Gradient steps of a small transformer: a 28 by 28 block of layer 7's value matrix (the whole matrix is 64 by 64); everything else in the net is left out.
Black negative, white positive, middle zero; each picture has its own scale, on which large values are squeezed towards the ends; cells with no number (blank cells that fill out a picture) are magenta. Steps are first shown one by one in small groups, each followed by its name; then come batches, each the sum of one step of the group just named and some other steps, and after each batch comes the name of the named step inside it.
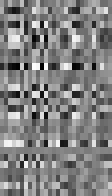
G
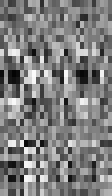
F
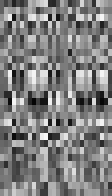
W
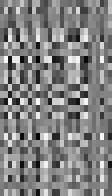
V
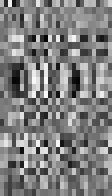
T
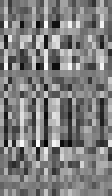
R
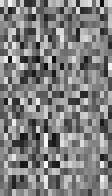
V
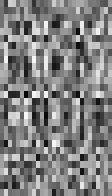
R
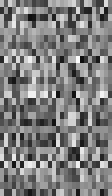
T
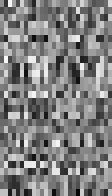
T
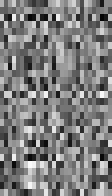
R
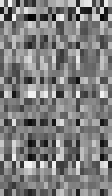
T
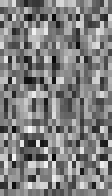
R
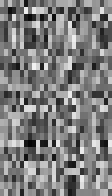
G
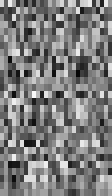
F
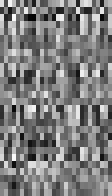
T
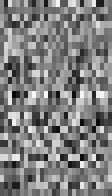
T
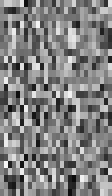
G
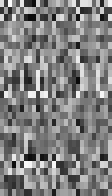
T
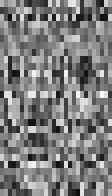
F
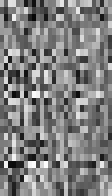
F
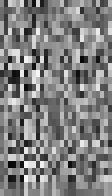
F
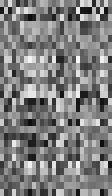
W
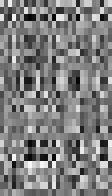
T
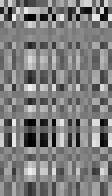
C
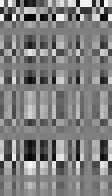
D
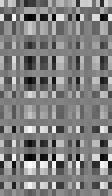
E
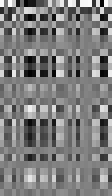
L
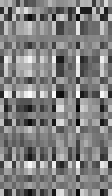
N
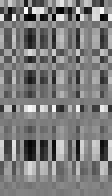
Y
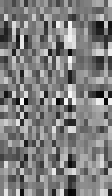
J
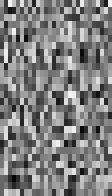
J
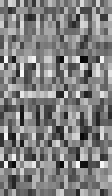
N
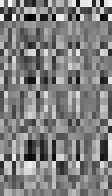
D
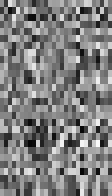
C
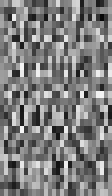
Y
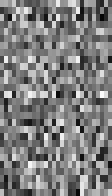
N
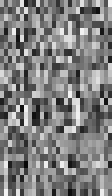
J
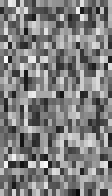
N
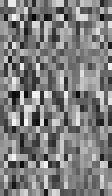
Y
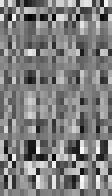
D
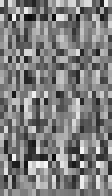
D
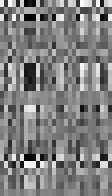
D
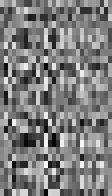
C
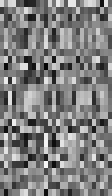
L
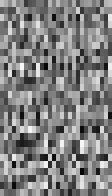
E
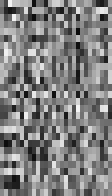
Y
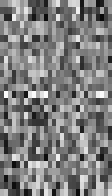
N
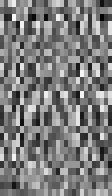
Y
